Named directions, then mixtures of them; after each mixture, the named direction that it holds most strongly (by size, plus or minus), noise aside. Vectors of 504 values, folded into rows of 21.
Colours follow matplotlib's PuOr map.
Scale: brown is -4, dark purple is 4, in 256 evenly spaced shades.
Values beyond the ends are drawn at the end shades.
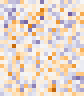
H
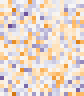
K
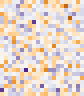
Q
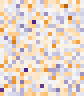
Q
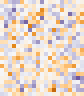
H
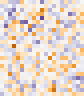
H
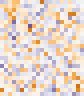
H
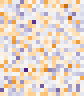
Q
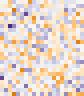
K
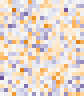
K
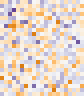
H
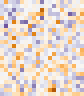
H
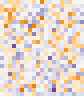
H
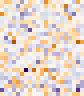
Q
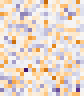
Q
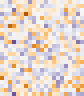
K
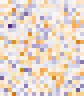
K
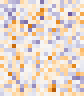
H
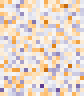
Q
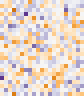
K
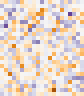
H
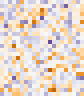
H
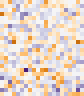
K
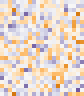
K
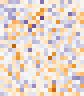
H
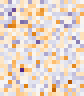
H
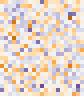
Q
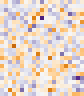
H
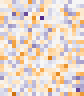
K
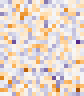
K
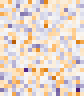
K
